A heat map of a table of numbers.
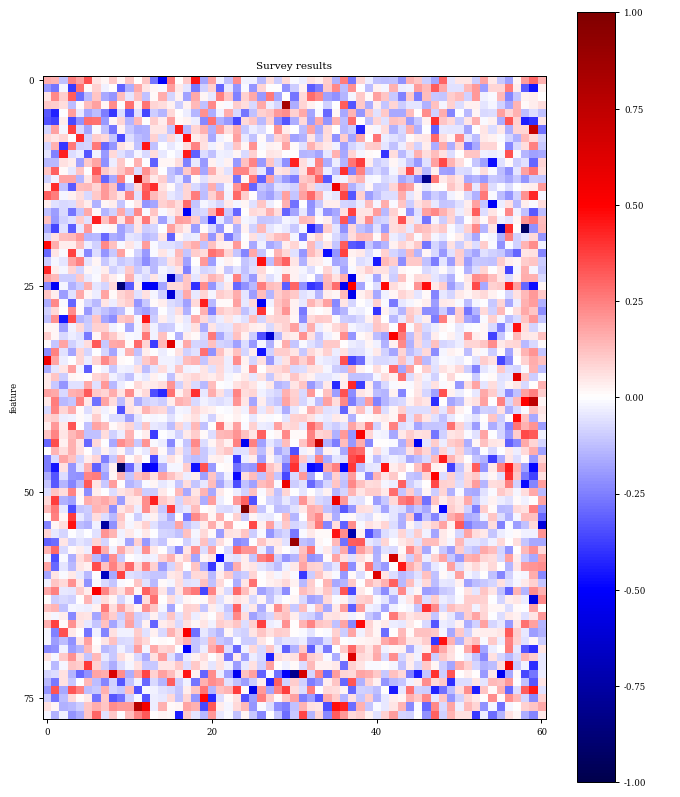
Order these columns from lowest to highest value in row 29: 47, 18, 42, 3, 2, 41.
2, 47, 42, 41, 18, 3
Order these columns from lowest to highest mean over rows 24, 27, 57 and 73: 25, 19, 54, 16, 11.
16, 11, 25, 54, 19
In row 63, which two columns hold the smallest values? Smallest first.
59, 11
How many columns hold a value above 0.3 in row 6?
3
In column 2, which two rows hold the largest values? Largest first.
9, 67
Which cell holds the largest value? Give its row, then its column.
52, 24
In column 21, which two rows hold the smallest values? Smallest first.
58, 1
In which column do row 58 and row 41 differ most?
42
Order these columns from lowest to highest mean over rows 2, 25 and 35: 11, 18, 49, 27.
18, 49, 11, 27
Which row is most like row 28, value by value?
22
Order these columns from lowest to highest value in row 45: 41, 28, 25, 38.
28, 41, 25, 38
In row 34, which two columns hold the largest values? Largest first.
0, 36
